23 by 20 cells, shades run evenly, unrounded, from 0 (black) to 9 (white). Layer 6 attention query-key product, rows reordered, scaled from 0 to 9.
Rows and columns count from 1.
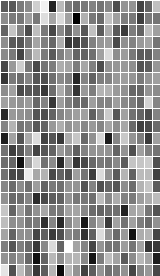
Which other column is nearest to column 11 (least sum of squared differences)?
8
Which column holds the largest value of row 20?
13
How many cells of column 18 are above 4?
14
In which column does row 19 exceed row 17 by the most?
5
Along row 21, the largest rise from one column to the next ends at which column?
9
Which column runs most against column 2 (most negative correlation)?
18
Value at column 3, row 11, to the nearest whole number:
4
